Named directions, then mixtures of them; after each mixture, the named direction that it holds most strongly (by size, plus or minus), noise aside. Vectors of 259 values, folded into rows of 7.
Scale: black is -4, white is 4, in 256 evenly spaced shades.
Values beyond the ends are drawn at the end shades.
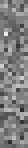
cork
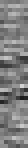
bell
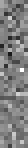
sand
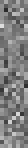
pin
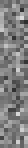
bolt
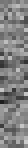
bell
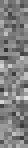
bell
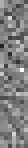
sand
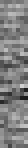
bell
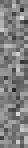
bolt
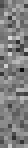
sand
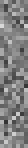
pin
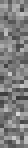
cork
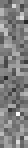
bolt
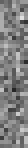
bolt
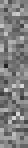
pin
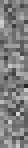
pin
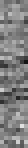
bell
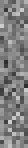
pin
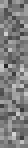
cork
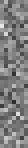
pin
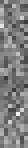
bolt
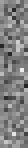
sand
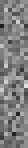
pin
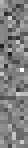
sand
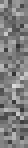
cork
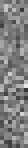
pin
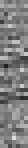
bell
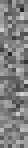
bolt
